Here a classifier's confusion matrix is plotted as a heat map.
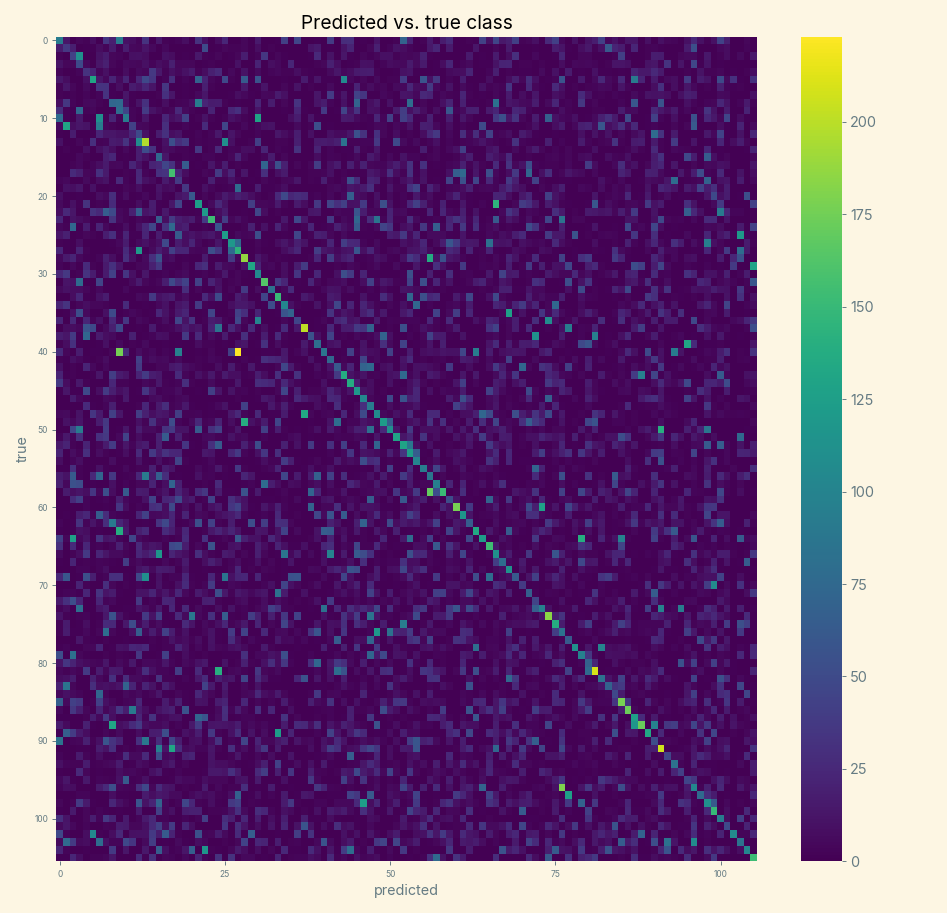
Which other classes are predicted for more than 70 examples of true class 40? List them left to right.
9, 18, 27, 63, 93
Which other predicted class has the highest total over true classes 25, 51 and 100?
103
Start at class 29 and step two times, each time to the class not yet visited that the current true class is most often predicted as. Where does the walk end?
57
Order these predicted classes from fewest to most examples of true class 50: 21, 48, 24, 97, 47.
48, 97, 24, 21, 47
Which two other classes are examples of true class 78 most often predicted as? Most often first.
82, 63
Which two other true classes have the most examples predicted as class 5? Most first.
102, 37
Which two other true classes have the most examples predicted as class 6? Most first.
10, 11
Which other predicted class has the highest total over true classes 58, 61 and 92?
56
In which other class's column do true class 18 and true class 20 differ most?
93
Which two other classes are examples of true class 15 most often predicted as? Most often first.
98, 95
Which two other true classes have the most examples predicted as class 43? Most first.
5, 13
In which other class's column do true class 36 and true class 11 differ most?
1
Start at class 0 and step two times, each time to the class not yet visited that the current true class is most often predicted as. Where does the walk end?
3
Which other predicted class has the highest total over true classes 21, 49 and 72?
66
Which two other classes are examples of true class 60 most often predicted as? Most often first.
73, 38
